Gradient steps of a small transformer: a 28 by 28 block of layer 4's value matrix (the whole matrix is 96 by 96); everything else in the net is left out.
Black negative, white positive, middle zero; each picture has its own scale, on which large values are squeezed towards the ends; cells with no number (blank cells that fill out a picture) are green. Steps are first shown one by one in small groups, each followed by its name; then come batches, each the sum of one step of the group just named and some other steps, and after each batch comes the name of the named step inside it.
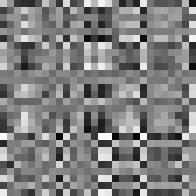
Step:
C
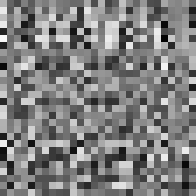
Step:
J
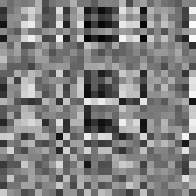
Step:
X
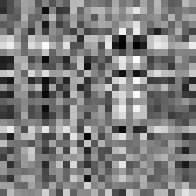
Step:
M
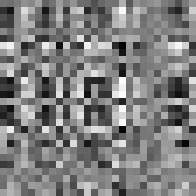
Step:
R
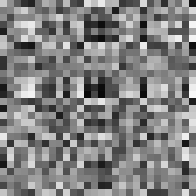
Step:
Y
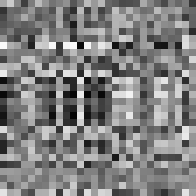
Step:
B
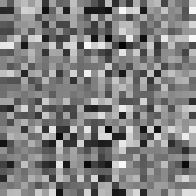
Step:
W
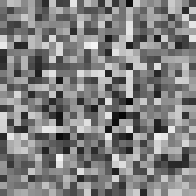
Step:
W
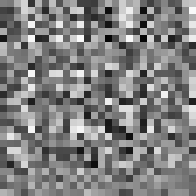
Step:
X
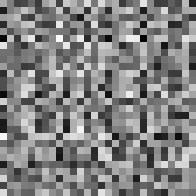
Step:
C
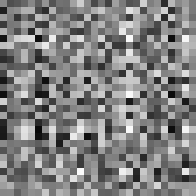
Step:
M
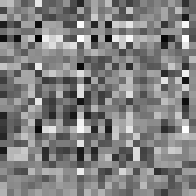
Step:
B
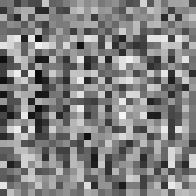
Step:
M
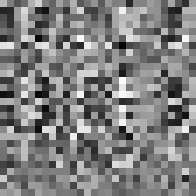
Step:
R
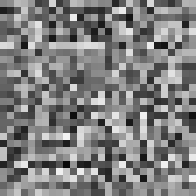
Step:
W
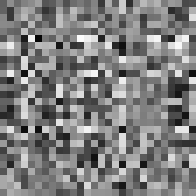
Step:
R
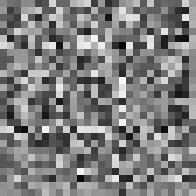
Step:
R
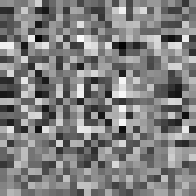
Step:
R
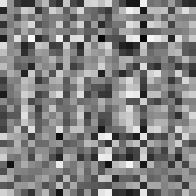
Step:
C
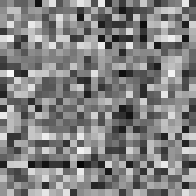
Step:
Y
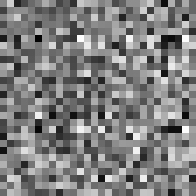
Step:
B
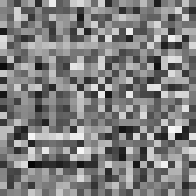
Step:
J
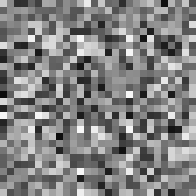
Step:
Y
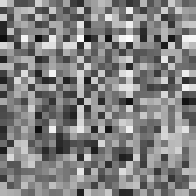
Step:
B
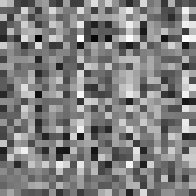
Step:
Y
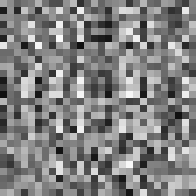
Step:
X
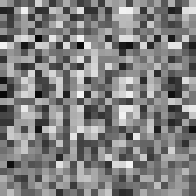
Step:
R
